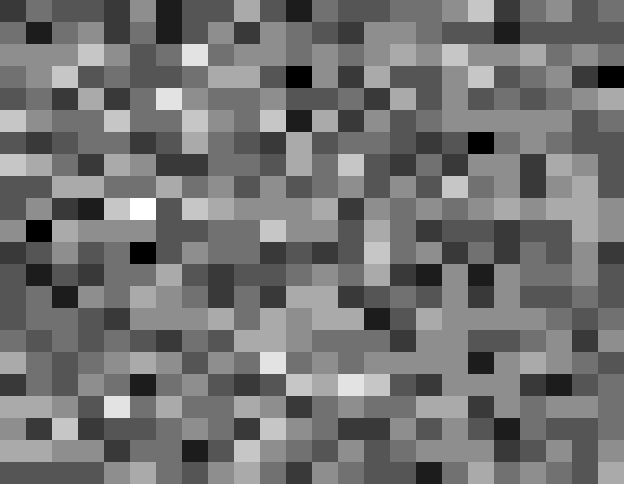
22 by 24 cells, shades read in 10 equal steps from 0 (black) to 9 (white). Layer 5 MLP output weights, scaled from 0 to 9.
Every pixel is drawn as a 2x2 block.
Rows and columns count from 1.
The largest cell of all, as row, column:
10, 6
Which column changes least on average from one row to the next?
23
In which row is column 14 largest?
18
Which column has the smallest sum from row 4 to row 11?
17
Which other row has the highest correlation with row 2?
11
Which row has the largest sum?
3
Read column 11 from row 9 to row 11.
5 5 7
